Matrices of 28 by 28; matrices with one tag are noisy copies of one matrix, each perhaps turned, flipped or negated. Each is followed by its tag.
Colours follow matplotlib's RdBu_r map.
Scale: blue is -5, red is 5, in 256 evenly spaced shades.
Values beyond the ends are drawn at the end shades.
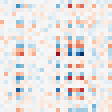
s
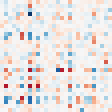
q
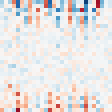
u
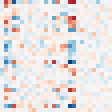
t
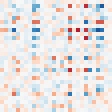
q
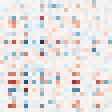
q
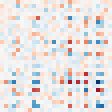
q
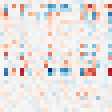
t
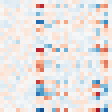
t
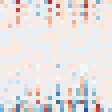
u
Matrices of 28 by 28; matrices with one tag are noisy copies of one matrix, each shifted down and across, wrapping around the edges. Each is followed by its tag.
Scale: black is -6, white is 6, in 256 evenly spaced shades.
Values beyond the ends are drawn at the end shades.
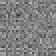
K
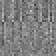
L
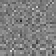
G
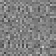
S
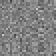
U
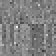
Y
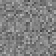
K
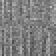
L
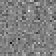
U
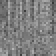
Y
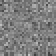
K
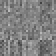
Y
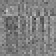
Y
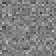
K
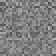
G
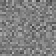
G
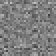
K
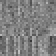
Y
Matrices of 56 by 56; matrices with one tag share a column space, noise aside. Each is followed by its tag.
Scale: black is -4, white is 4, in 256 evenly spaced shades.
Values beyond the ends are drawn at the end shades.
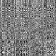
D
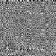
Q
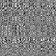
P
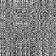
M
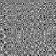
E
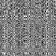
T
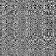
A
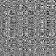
A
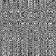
M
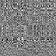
P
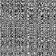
T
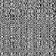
T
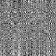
M
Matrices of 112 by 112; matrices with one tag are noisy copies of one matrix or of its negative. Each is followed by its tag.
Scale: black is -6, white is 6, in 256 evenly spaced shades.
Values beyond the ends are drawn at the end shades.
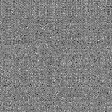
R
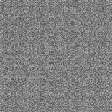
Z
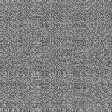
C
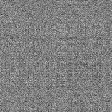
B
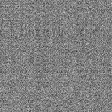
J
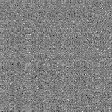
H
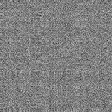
C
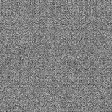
R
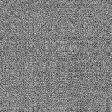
B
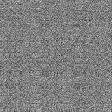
C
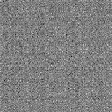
Z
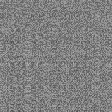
H
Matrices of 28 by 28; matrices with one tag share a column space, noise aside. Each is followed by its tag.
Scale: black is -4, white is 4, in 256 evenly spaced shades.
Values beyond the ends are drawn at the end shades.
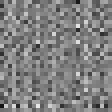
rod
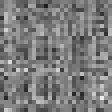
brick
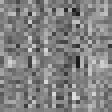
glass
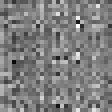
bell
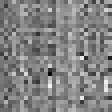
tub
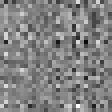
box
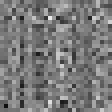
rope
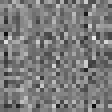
box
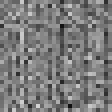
bell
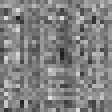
rope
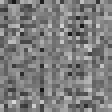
rod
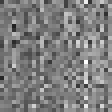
box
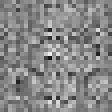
tub
